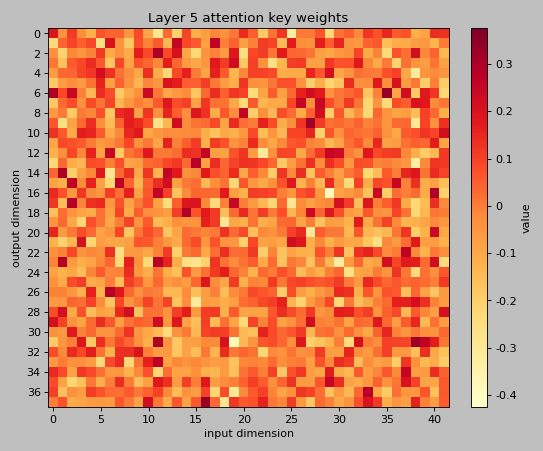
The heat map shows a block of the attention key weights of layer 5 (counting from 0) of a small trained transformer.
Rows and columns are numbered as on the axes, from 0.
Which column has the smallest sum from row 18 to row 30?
15
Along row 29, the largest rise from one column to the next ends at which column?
21
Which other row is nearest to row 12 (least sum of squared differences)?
25
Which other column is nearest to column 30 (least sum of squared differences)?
14
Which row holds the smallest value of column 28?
10
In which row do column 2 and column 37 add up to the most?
6
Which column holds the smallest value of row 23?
30
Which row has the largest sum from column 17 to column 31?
9
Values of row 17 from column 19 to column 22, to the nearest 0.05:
0.25 0 -0.05 -0.15
